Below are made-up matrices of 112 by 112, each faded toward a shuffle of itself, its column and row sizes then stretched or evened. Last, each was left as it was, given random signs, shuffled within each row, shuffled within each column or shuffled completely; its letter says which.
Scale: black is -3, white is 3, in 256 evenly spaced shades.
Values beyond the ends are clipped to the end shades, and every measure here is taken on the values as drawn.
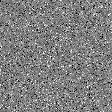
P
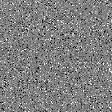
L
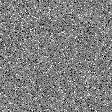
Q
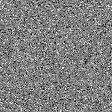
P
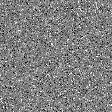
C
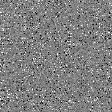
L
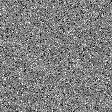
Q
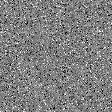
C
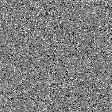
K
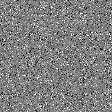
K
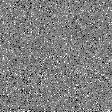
L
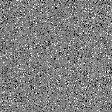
L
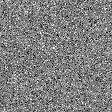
Q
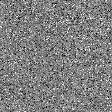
K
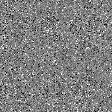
K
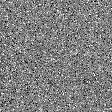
Q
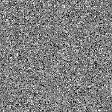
K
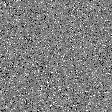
Q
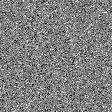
Q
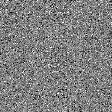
L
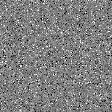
L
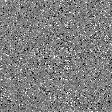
L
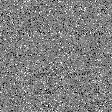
P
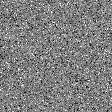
Q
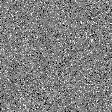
C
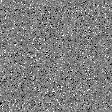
K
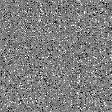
L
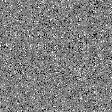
L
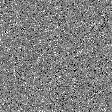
C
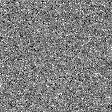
P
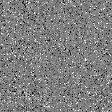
K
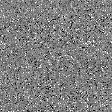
L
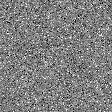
Q
